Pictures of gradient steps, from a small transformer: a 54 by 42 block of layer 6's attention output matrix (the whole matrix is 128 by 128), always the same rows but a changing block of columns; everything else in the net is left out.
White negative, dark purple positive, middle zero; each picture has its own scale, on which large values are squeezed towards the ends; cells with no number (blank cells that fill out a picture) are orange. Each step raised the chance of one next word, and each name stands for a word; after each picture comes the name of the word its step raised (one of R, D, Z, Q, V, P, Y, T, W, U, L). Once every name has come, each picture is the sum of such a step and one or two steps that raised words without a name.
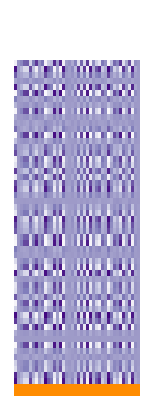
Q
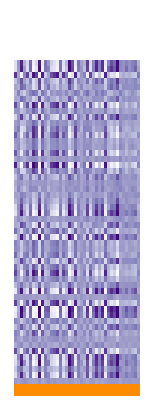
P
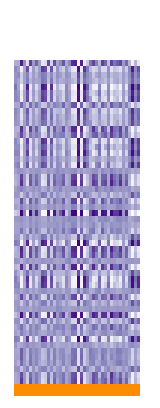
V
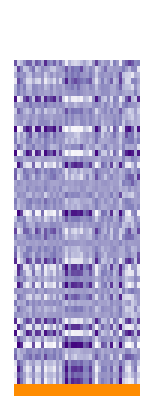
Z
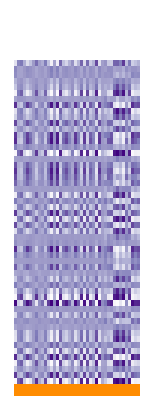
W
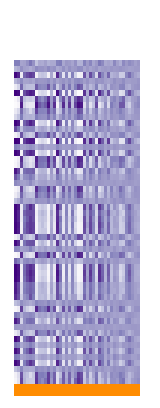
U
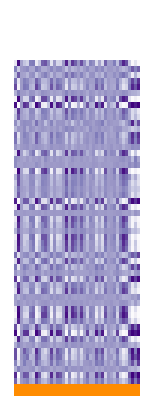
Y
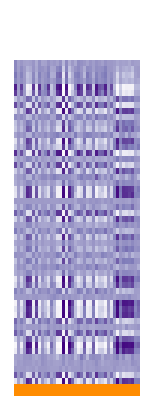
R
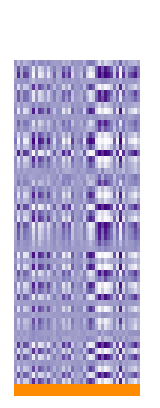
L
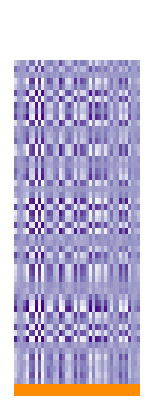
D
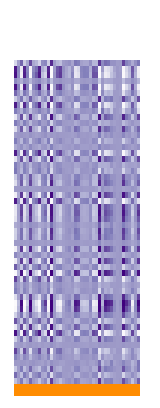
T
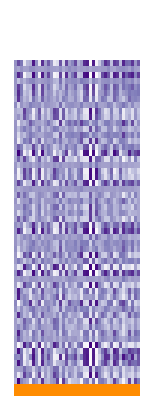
W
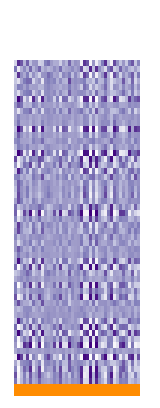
Z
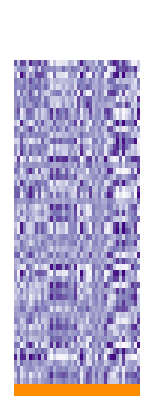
U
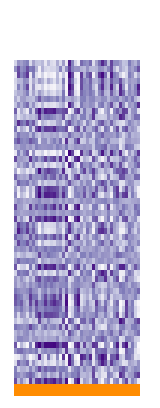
R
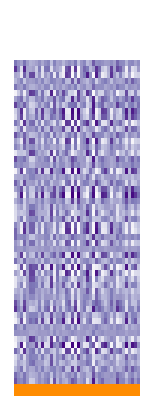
U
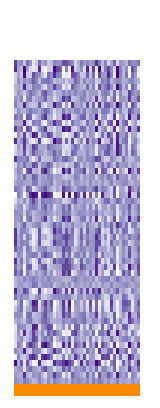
T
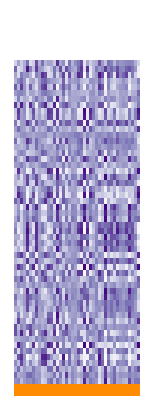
Y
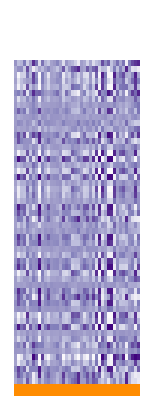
Q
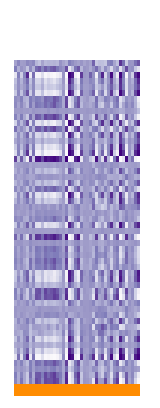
U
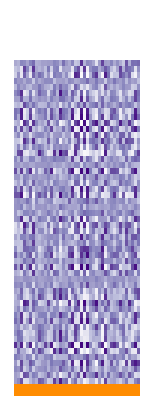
W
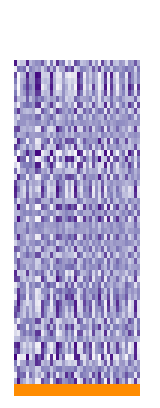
R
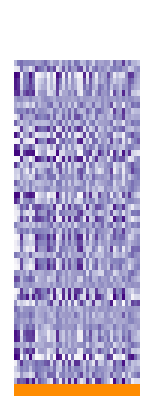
W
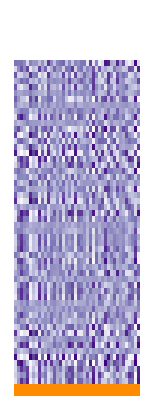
Z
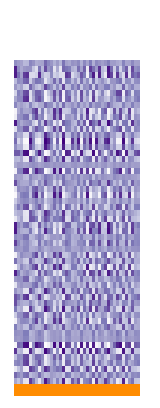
L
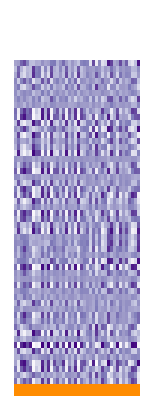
Z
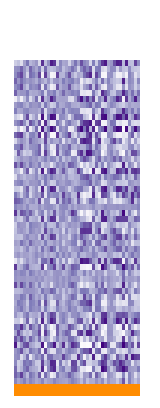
Z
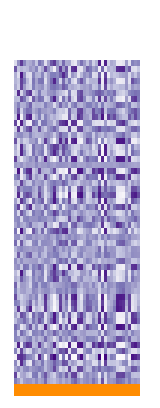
D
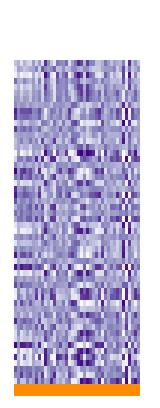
W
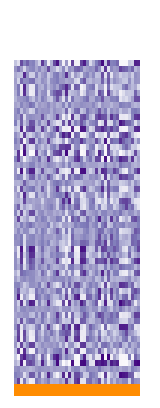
W
